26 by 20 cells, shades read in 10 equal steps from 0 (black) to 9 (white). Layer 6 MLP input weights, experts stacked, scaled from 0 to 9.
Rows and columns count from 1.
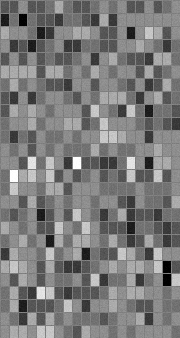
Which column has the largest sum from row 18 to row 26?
2
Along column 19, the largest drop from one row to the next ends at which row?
21
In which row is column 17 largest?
3
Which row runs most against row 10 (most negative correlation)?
12
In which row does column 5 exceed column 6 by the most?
19
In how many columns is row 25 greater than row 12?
6
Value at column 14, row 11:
6
